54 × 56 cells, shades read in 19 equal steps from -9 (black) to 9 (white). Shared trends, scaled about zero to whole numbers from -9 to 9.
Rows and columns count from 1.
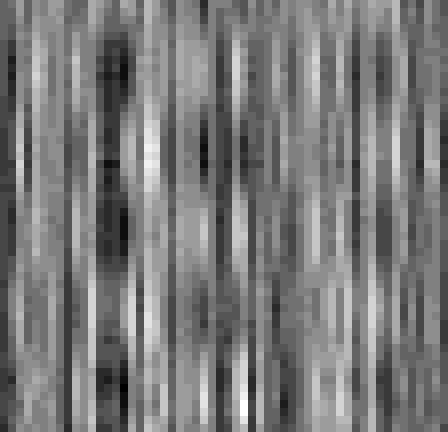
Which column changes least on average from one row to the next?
27
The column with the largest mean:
19
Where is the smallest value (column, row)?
16, 49
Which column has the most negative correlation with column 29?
55
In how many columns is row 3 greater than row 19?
33
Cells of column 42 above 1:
20
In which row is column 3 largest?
21
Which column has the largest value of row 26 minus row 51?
36
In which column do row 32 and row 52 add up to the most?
31
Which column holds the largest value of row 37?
12
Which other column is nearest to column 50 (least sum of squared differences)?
3
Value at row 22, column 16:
1
